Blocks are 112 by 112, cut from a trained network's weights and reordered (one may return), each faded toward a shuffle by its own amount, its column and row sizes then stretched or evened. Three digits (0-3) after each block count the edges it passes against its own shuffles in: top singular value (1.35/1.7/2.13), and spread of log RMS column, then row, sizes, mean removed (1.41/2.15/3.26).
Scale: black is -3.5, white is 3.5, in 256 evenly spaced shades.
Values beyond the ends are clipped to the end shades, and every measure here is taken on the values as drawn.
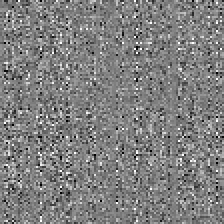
0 3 2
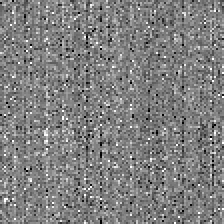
2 2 0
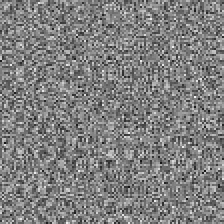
3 0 0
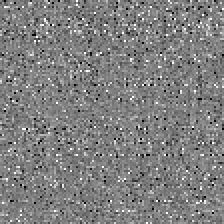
0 0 2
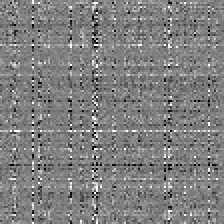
3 3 2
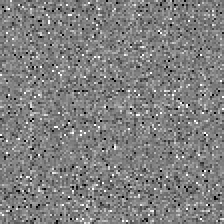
0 0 1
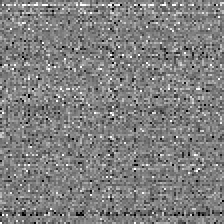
2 1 2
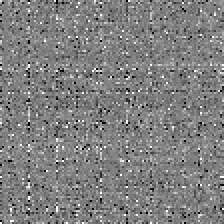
1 2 2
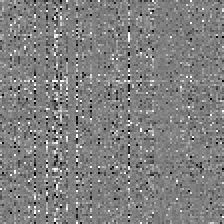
1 3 1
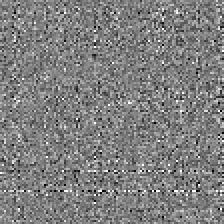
2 2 2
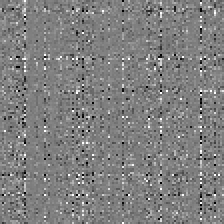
1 3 2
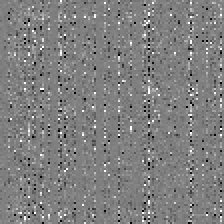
1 3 1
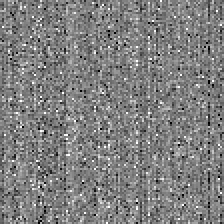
2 2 0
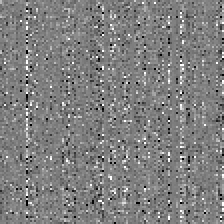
1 3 1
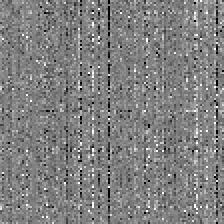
3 3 1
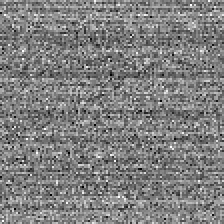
3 0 0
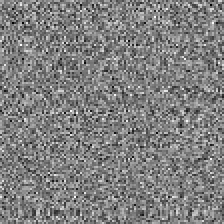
3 0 2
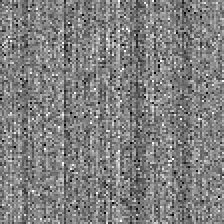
3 1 0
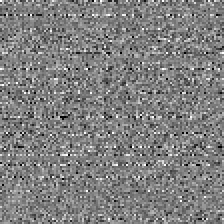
2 0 3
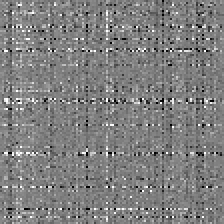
3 2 3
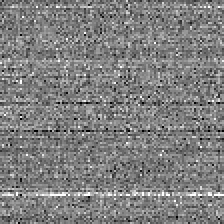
3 1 2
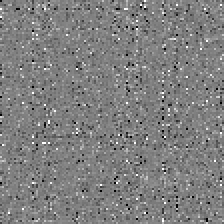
0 2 1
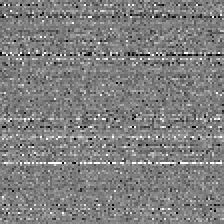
3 0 3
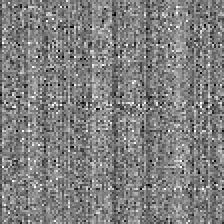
3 0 2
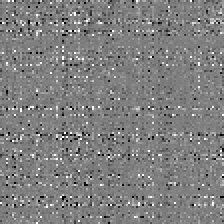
1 2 3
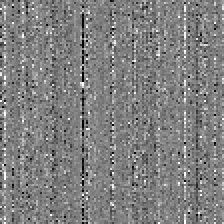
3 3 0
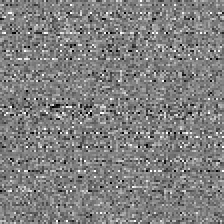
0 1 3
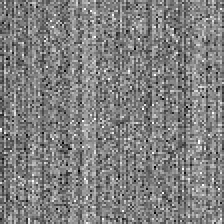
3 0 0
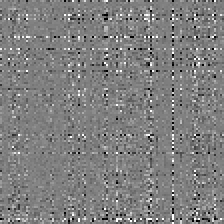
3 3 3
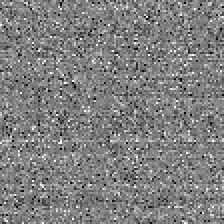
1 1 0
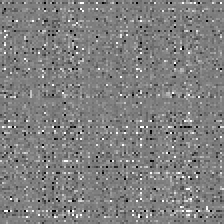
1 2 3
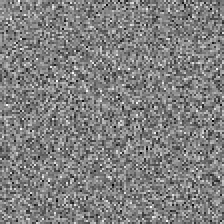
1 0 0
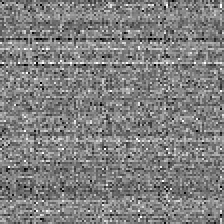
3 1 2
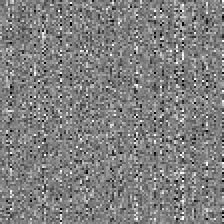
0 3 1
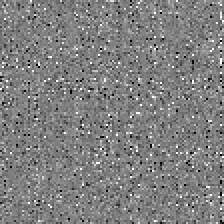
0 2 1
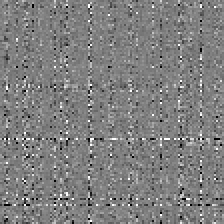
2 3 2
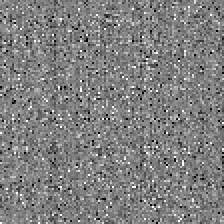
1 1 1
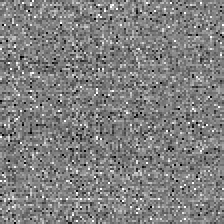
1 1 0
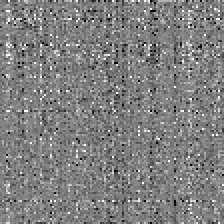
2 2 2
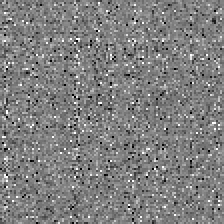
0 2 1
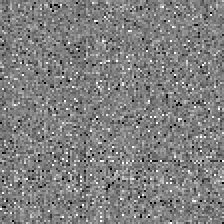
0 0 1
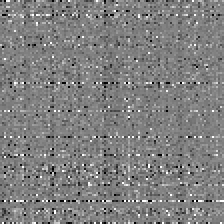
2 1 3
